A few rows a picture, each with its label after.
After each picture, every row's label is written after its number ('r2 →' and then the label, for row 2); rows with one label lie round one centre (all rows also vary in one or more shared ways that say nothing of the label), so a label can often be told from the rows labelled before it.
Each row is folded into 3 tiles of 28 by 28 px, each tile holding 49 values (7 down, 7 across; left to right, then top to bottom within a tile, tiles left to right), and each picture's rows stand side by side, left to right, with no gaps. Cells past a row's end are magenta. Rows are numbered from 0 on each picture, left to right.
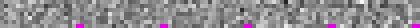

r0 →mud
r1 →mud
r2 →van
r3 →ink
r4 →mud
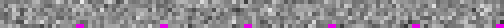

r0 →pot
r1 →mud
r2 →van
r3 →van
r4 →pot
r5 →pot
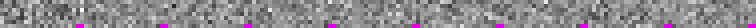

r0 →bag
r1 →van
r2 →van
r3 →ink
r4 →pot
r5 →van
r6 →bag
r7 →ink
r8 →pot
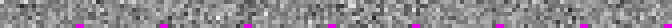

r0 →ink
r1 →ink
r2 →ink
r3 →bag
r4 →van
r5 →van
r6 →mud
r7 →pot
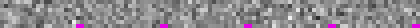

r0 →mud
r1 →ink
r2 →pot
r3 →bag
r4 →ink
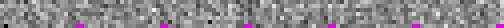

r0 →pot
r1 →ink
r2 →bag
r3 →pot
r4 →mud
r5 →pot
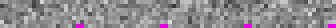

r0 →bag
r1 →ink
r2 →van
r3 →mud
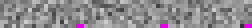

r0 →bag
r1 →bag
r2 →bag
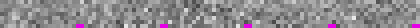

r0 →pot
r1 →mud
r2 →pot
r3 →ink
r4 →pot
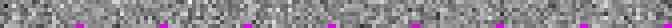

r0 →pot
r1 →bag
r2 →van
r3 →ink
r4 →van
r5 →ink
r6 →mud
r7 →ink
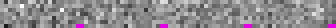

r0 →mud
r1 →pot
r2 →mud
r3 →ink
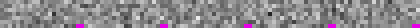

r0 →ink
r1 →ink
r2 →bag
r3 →bag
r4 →ink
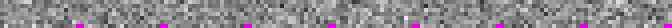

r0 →mud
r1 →van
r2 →van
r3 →pot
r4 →pot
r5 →van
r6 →van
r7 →bag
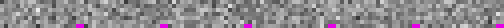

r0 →pot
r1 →ink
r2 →pot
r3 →pot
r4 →van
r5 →mud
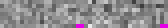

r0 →van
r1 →bag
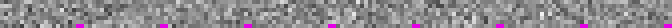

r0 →mud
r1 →bag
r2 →mud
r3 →mud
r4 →pot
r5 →pot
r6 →bag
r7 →bag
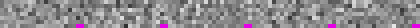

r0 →bag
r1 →pot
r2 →van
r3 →mud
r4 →mud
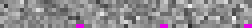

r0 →pot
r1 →pot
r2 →mud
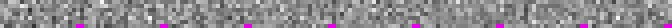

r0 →mud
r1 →mud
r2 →pot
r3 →bag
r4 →ink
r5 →ink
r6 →bag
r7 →pot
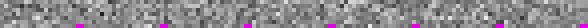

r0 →bag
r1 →ink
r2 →ink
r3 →mud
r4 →van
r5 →pot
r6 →mud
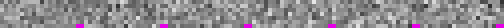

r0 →van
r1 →mud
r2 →ink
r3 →bag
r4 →bag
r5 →van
